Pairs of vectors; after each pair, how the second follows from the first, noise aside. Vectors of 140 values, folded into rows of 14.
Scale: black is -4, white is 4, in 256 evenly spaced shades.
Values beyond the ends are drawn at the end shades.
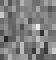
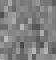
negated, shrunk.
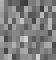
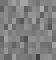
negated, shrunk.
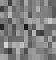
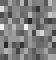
negated.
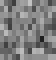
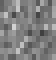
wrapped around, negated, partly zeroed.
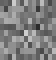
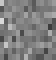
wrapped around, negated, partly zeroed.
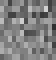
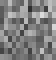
negated.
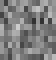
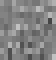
partly zeroed.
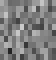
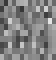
wrapped around, negated.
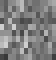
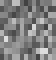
shuffled.
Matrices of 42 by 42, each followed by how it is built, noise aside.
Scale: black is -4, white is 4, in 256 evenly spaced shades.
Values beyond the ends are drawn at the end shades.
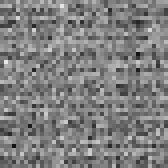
blocks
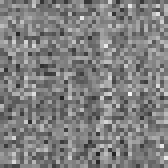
blocks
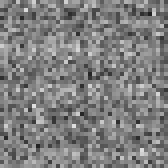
blocks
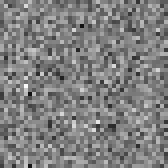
repeating rows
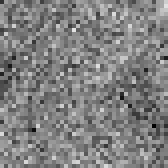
smooth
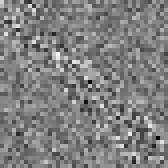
banded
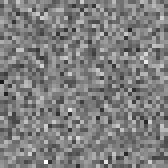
noise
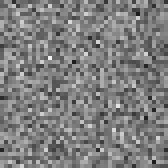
repeating rows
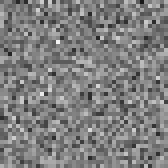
noise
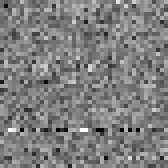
uneven rows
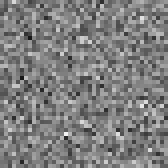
repeating rows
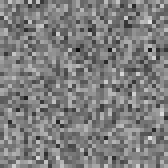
noise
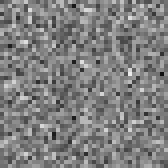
repeating rows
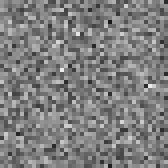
repeating rows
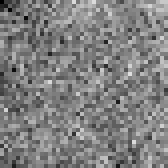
smooth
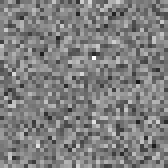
noise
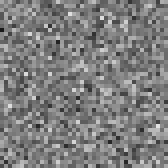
noise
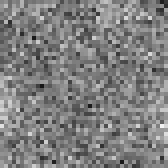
smooth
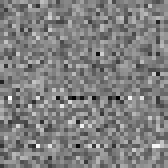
uneven rows
